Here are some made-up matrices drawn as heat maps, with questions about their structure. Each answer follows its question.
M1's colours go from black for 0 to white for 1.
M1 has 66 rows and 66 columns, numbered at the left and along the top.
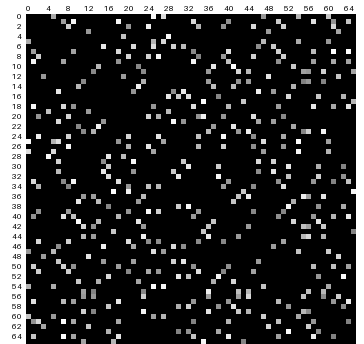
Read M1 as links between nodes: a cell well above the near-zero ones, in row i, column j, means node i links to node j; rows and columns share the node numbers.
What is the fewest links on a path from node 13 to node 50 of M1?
7
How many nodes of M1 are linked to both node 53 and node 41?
4
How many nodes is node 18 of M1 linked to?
10
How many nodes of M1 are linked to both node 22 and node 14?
4
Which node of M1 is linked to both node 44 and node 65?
node 11
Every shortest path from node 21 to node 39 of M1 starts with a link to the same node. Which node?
node 6
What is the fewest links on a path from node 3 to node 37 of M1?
7
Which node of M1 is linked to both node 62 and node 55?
node 56
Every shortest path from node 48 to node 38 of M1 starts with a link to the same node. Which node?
node 12
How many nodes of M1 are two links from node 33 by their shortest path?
2
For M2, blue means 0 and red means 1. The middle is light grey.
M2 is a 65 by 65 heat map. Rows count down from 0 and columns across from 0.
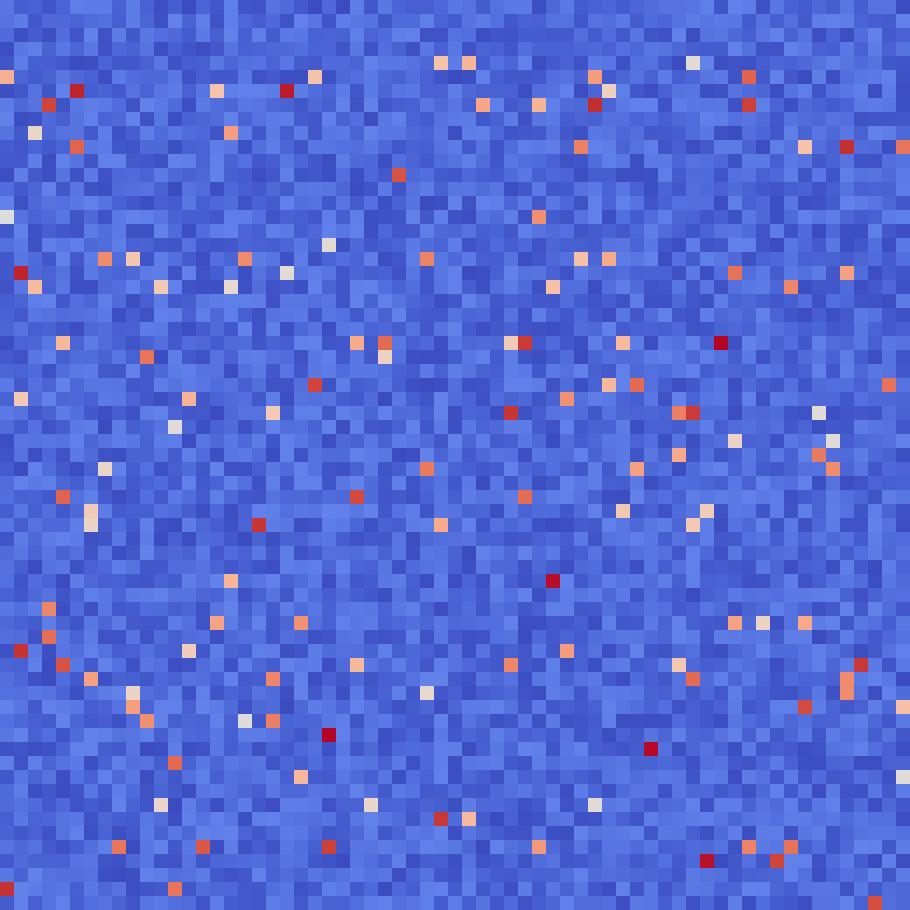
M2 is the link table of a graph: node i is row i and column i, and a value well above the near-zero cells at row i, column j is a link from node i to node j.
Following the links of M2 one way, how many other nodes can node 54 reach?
5
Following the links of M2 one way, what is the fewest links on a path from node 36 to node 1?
5
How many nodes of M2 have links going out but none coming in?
5
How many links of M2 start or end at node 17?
3
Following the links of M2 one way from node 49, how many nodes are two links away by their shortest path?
9
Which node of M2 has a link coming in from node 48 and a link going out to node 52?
node 19
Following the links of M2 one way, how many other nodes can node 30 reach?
5
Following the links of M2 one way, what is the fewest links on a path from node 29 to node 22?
4
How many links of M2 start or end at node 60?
10
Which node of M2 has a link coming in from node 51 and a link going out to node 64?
node 10
